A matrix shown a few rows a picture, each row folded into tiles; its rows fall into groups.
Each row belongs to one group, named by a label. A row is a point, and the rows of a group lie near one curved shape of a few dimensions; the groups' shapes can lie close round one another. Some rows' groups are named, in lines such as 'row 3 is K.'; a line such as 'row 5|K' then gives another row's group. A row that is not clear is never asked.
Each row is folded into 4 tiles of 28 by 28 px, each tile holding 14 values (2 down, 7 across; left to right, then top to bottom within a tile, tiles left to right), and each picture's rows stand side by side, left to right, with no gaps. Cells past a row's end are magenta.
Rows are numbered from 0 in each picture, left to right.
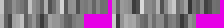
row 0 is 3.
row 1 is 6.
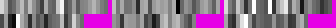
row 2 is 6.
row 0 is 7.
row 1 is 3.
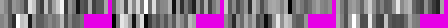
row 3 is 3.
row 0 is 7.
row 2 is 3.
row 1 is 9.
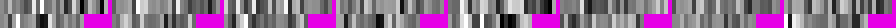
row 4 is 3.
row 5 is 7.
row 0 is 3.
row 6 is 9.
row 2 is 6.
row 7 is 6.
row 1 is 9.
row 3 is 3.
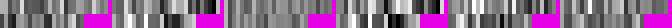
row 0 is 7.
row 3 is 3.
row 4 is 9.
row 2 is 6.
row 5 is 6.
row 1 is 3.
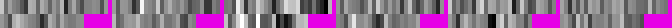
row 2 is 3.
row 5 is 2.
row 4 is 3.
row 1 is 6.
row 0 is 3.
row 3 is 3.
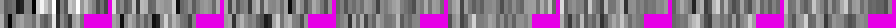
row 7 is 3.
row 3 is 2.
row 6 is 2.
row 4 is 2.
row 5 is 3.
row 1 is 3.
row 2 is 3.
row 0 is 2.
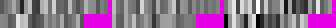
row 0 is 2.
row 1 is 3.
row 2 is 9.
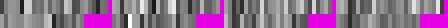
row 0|9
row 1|7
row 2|2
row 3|2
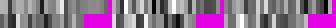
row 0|7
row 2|3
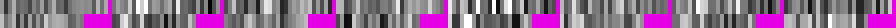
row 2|2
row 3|7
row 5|6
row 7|7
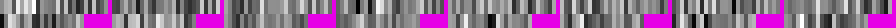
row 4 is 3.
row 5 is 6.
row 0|9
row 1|7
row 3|2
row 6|9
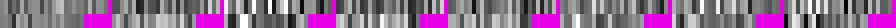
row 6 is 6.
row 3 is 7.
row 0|2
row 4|7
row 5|3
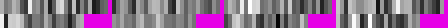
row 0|6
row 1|9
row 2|9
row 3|3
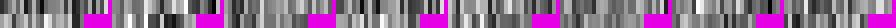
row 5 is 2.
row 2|2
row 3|7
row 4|3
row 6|9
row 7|7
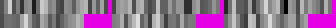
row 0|2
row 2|9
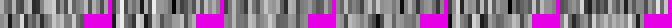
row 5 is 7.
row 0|6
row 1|9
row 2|9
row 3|3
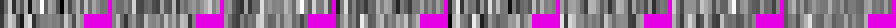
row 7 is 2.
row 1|7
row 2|2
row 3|9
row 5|6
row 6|3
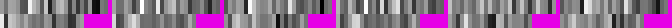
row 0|6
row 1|6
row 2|9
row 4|3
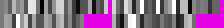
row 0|7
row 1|6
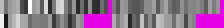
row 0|6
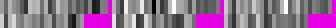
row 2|3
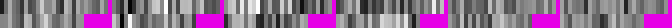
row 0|9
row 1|2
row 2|9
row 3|7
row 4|6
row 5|3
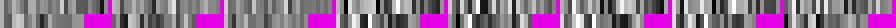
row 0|3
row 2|3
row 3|3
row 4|6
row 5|3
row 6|3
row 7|9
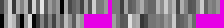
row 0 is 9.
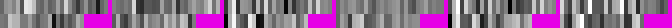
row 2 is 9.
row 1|7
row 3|2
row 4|9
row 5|6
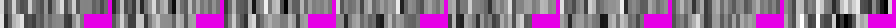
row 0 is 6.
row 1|9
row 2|9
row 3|3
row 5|3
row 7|3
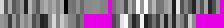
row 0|3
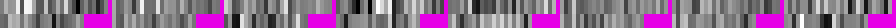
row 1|6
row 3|2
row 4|7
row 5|6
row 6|6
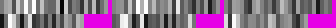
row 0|9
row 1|9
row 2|6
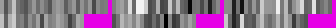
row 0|6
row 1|9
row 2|2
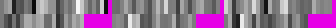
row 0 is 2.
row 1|2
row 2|7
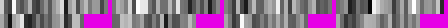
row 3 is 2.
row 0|6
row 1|9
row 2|2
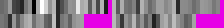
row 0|2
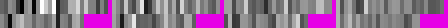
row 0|2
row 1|6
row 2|7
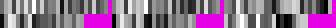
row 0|9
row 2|3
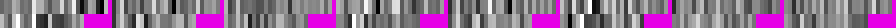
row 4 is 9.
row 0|3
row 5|6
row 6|9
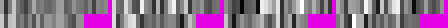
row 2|2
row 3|7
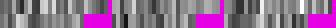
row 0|2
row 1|7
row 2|2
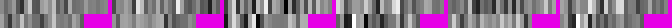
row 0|6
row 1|9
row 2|9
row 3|7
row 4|7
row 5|7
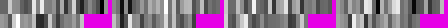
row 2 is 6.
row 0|3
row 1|2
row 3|7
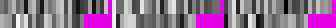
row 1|6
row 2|9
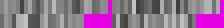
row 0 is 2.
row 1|7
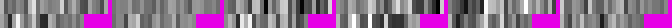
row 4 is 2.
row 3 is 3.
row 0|3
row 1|2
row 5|3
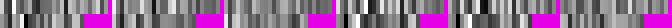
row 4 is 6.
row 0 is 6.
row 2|6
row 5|6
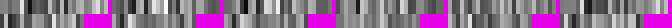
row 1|2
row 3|9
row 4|6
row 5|7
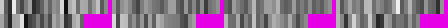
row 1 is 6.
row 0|6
